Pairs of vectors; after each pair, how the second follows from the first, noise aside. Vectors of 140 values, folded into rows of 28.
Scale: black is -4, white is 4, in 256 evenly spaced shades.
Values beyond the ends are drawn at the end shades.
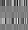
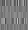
shrunk.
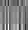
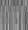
shrunk.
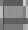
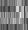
wrapped around.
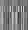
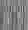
negated, shrunk.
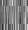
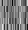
negated.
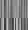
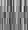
reversed, negated.
